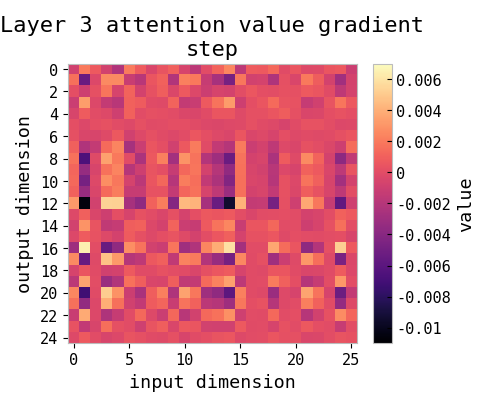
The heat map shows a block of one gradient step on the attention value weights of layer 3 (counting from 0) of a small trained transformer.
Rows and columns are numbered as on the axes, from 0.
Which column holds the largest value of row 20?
3
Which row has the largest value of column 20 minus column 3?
16
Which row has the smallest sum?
12
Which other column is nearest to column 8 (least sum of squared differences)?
22
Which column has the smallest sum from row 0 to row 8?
1
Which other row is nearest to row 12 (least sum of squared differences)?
20
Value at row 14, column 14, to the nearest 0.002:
0.002
